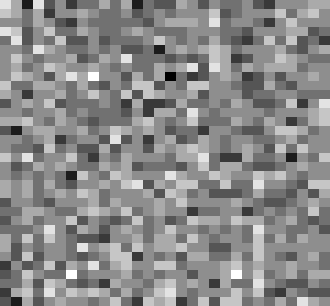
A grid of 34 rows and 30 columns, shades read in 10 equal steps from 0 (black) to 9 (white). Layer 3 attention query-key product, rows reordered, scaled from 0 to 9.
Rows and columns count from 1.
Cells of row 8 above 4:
23
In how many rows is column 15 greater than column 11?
16
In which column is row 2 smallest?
5
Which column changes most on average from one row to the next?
18
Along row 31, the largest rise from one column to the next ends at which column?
7
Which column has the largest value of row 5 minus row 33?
25
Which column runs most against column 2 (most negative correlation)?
11
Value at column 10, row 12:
5
